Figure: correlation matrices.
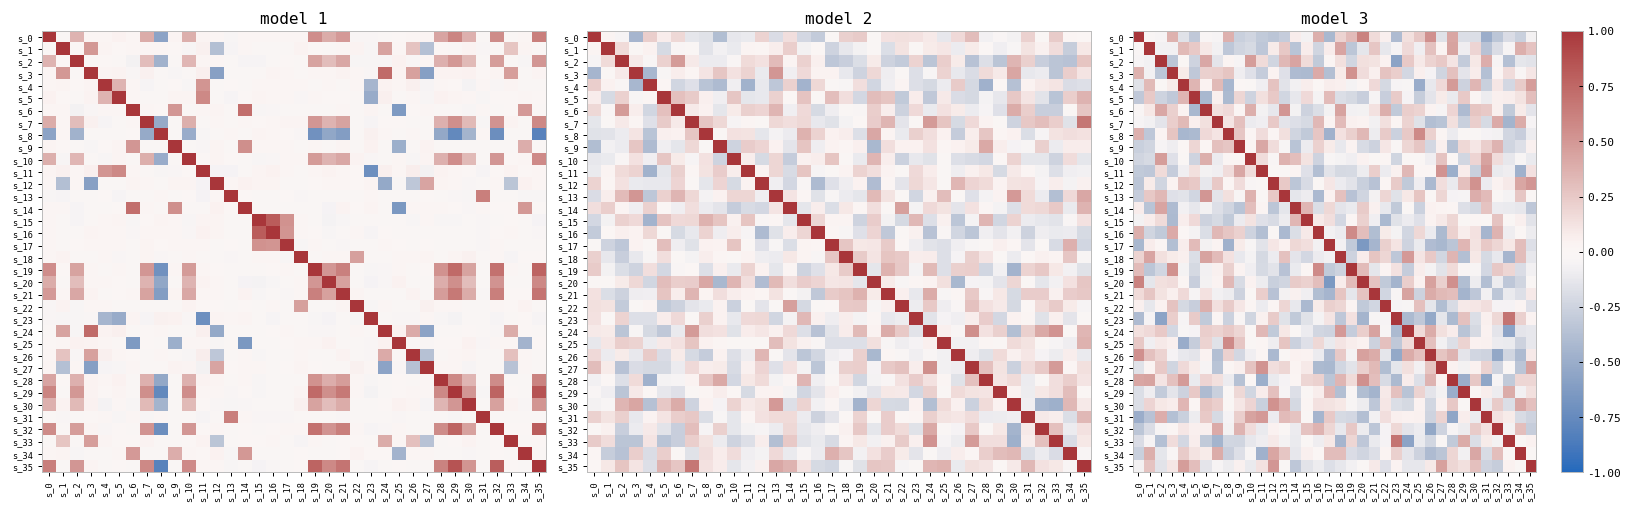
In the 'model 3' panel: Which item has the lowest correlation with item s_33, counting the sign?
s_24
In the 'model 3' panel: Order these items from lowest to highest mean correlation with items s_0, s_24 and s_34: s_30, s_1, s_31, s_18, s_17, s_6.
s_31, s_17, s_30, s_6, s_1, s_18
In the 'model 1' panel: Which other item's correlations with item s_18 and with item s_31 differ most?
s_13
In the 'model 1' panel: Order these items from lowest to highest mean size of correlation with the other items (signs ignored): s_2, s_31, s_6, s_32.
s_31, s_6, s_2, s_32
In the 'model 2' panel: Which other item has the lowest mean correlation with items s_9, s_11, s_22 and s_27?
s_4
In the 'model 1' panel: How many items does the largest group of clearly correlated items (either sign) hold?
13
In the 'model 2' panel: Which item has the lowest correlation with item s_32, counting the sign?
s_30
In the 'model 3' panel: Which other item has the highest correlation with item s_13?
s_6
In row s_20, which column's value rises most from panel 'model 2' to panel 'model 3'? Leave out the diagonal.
s_26
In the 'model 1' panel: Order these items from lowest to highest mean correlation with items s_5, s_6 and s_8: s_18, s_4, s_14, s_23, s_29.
s_29, s_23, s_18, s_4, s_14
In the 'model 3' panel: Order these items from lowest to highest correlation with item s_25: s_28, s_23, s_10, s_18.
s_23, s_28, s_10, s_18
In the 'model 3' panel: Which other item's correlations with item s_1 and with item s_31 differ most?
s_28
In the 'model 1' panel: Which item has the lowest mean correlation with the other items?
s_8
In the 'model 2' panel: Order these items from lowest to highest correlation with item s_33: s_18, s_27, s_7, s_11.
s_11, s_18, s_7, s_27
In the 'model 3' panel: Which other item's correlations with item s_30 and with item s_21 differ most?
s_12
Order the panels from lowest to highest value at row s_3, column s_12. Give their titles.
model 1, model 2, model 3
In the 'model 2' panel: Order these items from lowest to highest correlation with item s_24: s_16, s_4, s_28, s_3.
s_16, s_4, s_3, s_28
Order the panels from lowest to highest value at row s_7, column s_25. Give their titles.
model 3, model 1, model 2
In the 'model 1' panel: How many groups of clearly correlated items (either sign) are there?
7
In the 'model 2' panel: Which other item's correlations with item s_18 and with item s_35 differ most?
s_7
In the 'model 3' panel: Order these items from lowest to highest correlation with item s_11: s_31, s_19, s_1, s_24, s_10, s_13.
s_1, s_19, s_13, s_10, s_24, s_31
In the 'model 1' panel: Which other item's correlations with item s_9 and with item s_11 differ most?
s_23
